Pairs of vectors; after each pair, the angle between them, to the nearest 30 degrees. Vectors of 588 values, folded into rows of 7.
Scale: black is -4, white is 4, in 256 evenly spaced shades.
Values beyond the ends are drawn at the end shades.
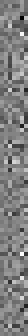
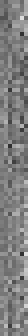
150 degrees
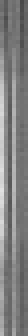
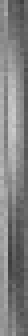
60 degrees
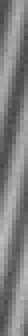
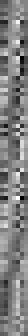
60 degrees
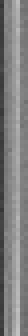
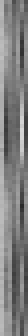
120 degrees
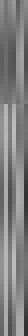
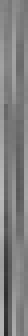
120 degrees
